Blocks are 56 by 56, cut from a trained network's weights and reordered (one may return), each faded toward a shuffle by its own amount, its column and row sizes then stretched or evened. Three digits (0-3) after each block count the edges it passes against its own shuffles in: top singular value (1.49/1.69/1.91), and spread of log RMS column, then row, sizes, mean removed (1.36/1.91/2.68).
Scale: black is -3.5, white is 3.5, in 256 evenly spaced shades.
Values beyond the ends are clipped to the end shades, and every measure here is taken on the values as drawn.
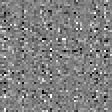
2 2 2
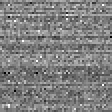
3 0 1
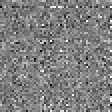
0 2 2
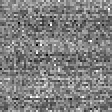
2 1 1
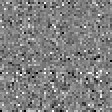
1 1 2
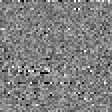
1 0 2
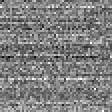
3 0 2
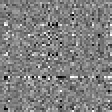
3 2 2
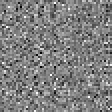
3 1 0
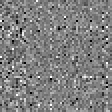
3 2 1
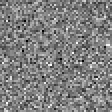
0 0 0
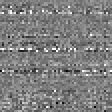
1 1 3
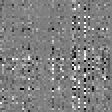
2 3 2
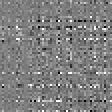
0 3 3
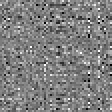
3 2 2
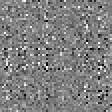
1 2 2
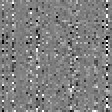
2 3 0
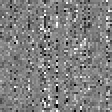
2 3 0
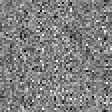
0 2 0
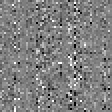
1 3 0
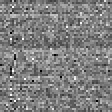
1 1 0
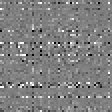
2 2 3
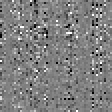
0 3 1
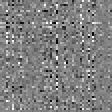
2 3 2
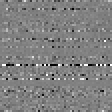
3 0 3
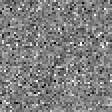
0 0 2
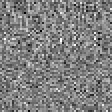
2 0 1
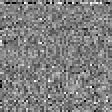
2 0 2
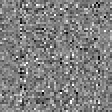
3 2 1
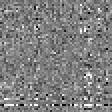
3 2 2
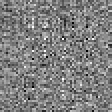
2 1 0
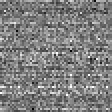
2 1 2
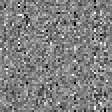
0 2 0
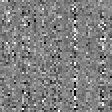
1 3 0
